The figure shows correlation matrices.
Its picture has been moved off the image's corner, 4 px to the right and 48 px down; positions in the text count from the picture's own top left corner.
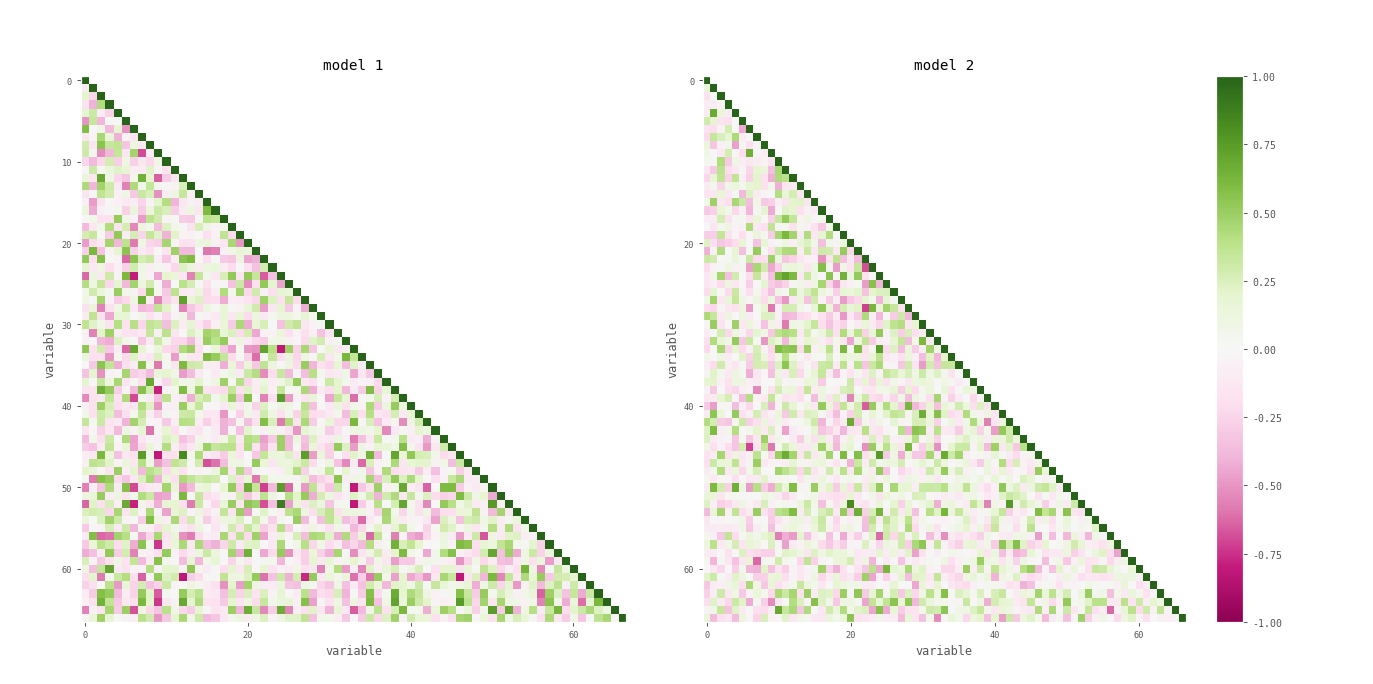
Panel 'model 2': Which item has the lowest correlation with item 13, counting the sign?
10
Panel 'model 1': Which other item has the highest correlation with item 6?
33
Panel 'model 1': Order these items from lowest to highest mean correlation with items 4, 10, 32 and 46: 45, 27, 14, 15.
27, 14, 45, 15
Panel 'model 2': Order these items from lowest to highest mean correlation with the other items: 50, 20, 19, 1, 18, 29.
18, 29, 20, 1, 19, 50
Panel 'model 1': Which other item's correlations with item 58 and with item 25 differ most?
50
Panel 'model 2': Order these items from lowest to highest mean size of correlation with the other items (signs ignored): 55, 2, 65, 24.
55, 2, 65, 24
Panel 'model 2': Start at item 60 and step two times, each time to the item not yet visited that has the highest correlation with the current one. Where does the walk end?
23
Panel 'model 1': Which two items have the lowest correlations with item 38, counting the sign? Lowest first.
9, 56
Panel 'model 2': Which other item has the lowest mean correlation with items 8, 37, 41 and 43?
58
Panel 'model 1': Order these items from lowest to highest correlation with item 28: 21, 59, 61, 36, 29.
29, 59, 21, 36, 61
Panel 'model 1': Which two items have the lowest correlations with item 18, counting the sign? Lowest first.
6, 33
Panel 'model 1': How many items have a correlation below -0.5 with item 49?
3
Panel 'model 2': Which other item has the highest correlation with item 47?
7
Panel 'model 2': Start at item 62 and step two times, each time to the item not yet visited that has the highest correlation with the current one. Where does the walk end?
9
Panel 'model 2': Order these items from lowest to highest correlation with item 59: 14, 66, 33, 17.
17, 33, 66, 14
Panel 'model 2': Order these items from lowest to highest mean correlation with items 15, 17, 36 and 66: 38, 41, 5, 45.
41, 38, 5, 45
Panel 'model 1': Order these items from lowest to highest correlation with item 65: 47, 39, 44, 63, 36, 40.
40, 47, 63, 36, 44, 39
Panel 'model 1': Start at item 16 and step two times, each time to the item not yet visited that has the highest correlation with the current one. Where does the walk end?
34
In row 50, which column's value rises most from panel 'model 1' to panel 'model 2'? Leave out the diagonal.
33
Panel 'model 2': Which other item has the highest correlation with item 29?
43
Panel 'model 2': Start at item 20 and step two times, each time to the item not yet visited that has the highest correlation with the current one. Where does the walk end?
42
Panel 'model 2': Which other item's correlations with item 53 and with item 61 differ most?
21
